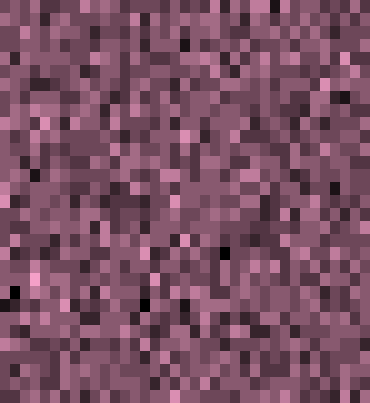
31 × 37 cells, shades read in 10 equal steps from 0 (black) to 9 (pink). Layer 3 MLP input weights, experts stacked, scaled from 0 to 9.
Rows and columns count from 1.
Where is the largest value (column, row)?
4, 22
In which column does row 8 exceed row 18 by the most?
10
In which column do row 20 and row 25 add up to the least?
23
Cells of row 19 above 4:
16
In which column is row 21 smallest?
9
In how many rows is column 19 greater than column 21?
9
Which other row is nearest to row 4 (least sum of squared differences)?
18
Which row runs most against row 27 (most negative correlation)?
24
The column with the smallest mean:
15
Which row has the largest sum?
5
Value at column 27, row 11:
3
